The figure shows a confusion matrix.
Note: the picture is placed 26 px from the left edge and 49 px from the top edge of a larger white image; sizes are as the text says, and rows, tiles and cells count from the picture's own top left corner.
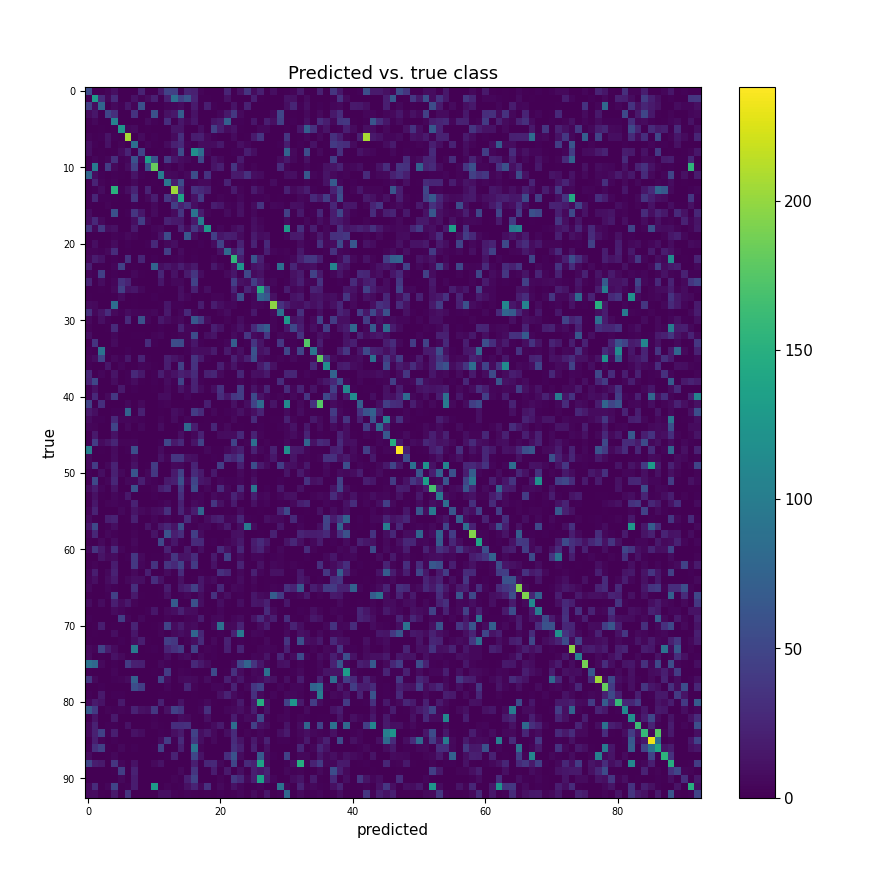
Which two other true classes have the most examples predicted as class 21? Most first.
4, 61
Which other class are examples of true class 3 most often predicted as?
14
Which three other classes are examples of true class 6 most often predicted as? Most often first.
42, 67, 75
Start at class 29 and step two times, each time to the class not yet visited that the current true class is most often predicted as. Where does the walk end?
64
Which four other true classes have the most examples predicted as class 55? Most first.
18, 87, 50, 58
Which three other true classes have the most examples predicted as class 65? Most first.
18, 86, 58
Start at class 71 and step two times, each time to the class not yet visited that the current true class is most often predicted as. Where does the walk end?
37
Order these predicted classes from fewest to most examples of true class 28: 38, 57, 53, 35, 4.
35, 38, 53, 57, 4
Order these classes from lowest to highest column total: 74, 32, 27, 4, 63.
27, 74, 32, 63, 4
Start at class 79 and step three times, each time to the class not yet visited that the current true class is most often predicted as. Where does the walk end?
34
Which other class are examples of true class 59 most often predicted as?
53
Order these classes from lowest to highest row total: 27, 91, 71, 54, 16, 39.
54, 39, 71, 27, 16, 91
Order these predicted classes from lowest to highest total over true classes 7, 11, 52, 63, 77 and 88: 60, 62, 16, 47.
60, 47, 16, 62
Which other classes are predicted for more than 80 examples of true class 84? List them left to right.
45, 46, 86
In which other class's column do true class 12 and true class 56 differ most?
39
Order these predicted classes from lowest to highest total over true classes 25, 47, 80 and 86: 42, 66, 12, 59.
12, 59, 42, 66
